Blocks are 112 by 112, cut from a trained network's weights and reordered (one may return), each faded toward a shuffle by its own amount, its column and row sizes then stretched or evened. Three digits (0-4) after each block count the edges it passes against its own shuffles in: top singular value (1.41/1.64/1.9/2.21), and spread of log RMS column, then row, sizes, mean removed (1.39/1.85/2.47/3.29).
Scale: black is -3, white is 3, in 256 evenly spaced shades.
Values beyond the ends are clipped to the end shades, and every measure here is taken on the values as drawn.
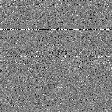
3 0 3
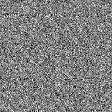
1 1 1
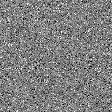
2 0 0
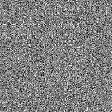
3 1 0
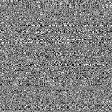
3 0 4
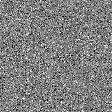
1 0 0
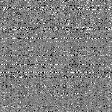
0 1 4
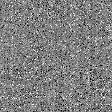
0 1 1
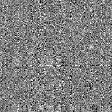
3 3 0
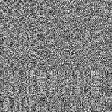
4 0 1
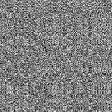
4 1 0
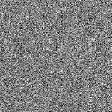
3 2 1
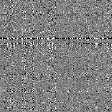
4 3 3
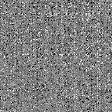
1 2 2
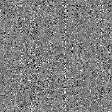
0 3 1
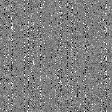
0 4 0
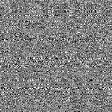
3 0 4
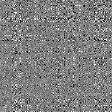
1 4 4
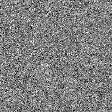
0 1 1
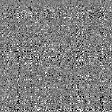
2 3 4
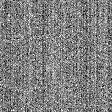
3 0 0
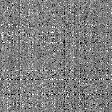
2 2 3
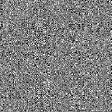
3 3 3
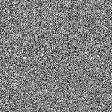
2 2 0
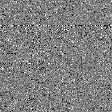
1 1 3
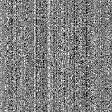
4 3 0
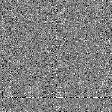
3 2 2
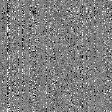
1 4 1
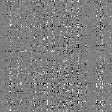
1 4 3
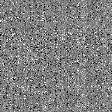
0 2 2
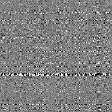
4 3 4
